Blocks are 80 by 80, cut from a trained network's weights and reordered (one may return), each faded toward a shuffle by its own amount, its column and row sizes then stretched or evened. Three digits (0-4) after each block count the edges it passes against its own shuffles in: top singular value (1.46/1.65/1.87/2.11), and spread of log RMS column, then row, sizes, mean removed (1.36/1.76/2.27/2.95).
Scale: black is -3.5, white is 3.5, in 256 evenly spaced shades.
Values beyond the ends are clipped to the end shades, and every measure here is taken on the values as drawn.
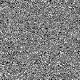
0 0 3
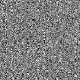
1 3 1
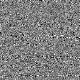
0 0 3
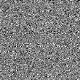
0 0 3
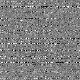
2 1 4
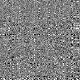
2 3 3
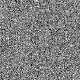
2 1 1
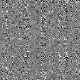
1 4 3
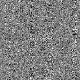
2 3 0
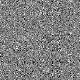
1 3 2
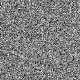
1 1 0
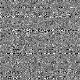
1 1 4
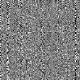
1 4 0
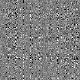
1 4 3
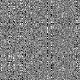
4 4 1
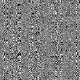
4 4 1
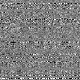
2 0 4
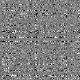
2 3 4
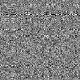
4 0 3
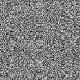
4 0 0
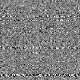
4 0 4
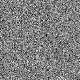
0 1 0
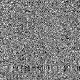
2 1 2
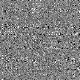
0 2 3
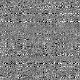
3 2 4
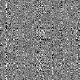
3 4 2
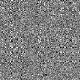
4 3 2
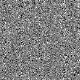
0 3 1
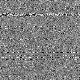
2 0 4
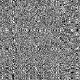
4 3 2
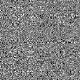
2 2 3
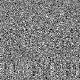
3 1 2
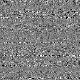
0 1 4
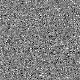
0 0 2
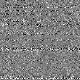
0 2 4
